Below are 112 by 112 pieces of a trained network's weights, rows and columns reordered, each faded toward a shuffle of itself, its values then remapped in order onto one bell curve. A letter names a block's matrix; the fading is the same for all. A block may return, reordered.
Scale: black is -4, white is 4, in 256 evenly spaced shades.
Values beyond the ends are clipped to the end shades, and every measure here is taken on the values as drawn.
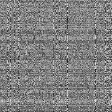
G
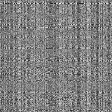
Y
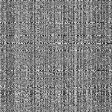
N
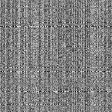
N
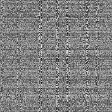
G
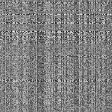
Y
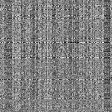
N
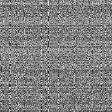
G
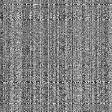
N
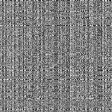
N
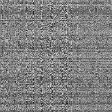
G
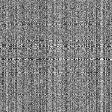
N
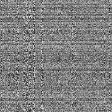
G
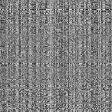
Y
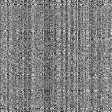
Y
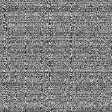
G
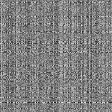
Y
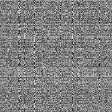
G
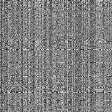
Y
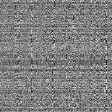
G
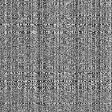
Y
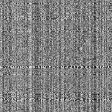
N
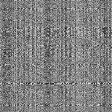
Y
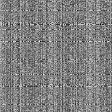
Y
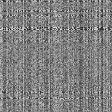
N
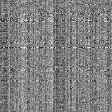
Y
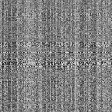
N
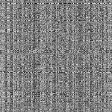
Y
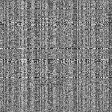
N
